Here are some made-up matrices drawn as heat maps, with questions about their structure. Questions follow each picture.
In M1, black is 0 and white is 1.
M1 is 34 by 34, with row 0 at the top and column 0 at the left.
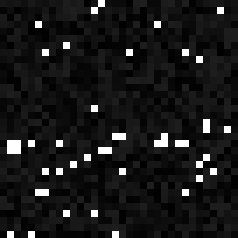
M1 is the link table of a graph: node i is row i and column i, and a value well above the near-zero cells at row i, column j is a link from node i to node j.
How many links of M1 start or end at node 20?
8
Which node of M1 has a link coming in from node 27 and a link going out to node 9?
node 6
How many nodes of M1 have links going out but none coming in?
9
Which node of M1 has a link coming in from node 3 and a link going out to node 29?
node 22
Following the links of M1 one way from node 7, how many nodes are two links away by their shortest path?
3
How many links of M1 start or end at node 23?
4
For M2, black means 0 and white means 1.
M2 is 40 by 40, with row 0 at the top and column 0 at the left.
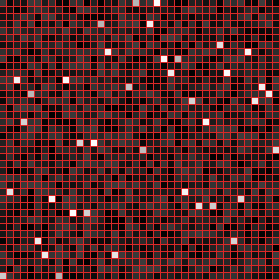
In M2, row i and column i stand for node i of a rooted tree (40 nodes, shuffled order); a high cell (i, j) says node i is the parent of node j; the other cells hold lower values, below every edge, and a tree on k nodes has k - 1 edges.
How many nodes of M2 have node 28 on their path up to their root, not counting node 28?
6
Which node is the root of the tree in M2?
17
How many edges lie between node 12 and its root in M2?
3
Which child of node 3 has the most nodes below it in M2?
21
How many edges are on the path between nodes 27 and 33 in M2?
7
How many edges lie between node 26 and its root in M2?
4
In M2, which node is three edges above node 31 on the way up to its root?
14
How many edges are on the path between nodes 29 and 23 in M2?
6
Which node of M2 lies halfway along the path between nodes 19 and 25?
39
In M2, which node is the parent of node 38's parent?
20
